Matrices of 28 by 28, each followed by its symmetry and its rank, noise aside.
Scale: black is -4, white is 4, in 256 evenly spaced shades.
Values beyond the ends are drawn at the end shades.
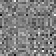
antisymmetric, rank four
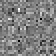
symmetric, rank four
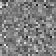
antisymmetric, rank six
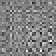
symmetric, rank three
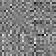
antisymmetric, rank four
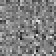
antisymmetric, rank four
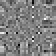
antisymmetric, rank four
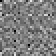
no symmetry, rank four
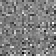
antisymmetric, rank six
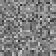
antisymmetric, rank six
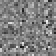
antisymmetric, rank six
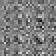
no symmetry, rank three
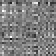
no symmetry, rank four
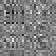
no symmetry, rank three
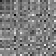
symmetric, rank three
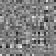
antisymmetric, rank four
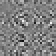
no symmetry, rank three
